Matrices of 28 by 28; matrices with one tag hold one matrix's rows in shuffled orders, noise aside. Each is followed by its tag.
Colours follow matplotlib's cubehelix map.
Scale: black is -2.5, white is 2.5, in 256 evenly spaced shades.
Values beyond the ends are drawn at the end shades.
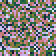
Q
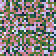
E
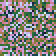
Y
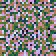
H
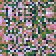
Y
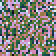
Q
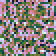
E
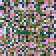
E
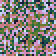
E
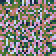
H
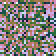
E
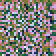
H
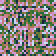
E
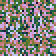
H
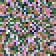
H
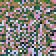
H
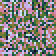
Y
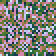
Y
